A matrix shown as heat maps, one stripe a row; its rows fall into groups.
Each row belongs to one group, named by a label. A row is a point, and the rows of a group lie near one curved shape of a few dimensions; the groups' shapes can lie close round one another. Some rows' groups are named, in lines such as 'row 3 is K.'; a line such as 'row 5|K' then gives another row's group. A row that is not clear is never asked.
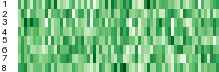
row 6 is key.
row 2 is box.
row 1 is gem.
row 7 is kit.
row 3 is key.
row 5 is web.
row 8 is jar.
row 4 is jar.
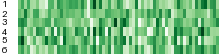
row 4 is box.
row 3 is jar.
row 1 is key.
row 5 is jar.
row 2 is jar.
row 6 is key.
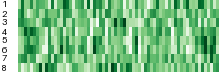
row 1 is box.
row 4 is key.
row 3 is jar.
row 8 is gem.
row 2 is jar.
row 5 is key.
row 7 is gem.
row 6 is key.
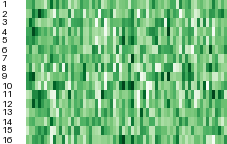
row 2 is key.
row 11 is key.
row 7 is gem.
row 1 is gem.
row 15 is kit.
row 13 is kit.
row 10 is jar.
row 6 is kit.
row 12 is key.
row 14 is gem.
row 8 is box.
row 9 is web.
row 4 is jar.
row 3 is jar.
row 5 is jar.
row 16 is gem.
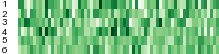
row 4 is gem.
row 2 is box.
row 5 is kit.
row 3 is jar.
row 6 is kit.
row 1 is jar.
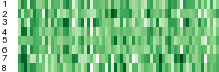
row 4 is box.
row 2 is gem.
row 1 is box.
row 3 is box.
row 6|box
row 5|gem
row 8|key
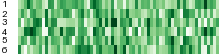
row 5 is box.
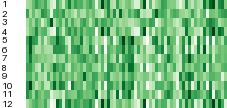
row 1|key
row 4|key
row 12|key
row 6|jar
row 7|key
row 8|jar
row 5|jar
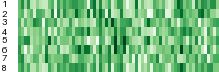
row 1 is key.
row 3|gem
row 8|key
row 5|jar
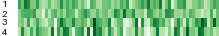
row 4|box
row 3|key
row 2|gem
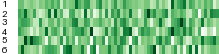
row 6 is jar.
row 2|gem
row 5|key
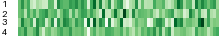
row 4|jar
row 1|key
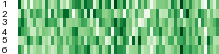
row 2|box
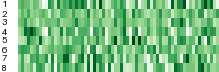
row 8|box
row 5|kit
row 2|kit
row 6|jar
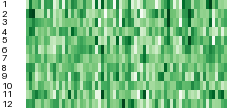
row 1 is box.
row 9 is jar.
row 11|key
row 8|jar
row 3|key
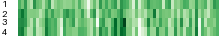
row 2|jar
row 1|jar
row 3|jar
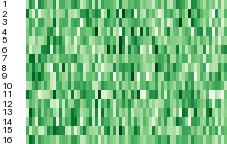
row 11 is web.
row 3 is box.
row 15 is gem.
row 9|key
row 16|box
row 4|kit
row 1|box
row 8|gem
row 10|kit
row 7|box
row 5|gem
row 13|box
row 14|box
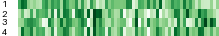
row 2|box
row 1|web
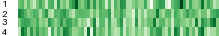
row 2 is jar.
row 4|box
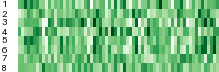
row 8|gem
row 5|key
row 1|key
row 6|key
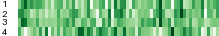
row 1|key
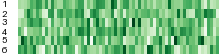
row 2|kit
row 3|kit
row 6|gem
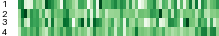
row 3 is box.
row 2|box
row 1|jar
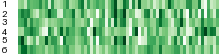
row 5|jar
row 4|key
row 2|jar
